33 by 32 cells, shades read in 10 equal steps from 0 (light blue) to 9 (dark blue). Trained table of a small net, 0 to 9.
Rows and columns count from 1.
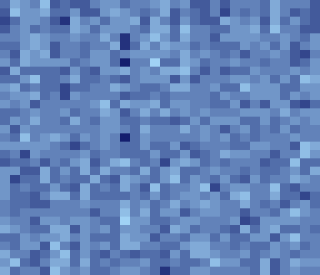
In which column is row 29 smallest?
30
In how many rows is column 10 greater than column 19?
19
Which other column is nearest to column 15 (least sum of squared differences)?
29
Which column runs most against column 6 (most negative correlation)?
17
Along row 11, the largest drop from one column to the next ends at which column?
25
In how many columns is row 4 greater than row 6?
12
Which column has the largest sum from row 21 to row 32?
4
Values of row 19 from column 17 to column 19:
5 5 3
